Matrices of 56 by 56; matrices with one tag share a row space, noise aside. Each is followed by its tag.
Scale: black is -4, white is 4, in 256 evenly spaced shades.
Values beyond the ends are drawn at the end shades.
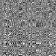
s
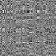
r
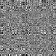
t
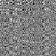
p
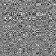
s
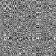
s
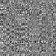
t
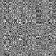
s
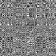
r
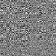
t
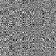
p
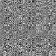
s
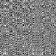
p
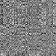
t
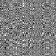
p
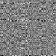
t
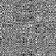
r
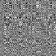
s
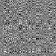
s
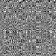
s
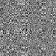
t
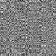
t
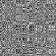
r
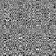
s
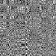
t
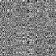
r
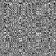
s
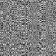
t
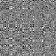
p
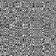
p
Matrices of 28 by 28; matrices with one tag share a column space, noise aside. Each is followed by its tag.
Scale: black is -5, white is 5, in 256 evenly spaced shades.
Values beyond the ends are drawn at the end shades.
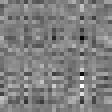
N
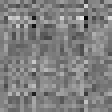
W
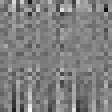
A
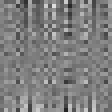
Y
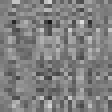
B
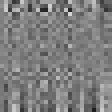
A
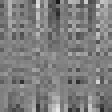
Y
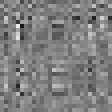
W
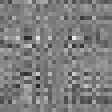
N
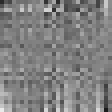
A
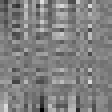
Y
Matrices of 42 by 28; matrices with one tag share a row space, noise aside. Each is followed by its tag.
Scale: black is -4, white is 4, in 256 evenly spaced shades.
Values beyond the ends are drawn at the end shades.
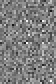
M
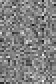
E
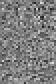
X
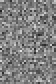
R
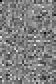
R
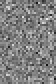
M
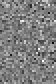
X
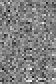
E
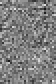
R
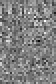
R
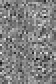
R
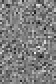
R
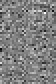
R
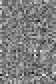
R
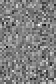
M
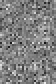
R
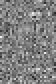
R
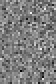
X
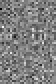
E
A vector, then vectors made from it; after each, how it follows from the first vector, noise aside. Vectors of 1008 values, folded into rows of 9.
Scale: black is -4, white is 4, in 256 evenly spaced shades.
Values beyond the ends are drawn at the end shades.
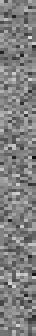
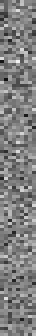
reversed.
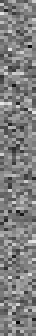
wrapped around.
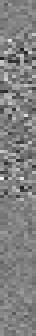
reversed, negated, partly zeroed.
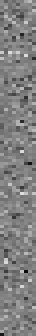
wrapped around, partly zeroed.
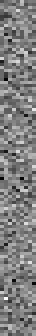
reversed.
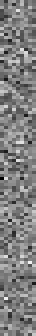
reversed.
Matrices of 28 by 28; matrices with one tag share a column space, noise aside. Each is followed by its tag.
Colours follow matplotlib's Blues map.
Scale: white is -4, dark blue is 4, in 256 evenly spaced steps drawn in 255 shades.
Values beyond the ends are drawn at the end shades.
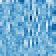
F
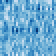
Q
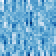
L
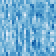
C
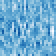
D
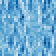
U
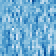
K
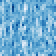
D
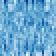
L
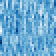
U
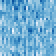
Q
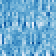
L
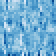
L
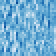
C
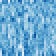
K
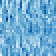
U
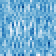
D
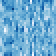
Q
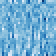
K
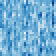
C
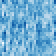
C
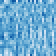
K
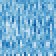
D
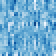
L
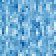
D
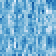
U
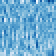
K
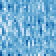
D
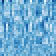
F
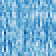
C
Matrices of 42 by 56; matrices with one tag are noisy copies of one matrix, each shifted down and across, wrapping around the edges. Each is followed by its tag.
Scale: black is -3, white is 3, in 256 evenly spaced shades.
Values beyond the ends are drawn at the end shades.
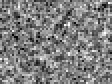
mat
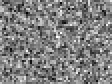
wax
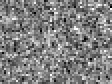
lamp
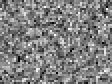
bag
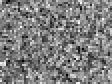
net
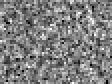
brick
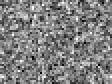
lamp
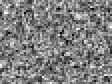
bag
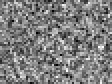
net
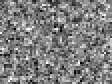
mat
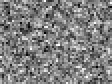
mat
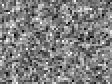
lamp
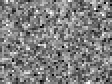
lamp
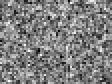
lamp
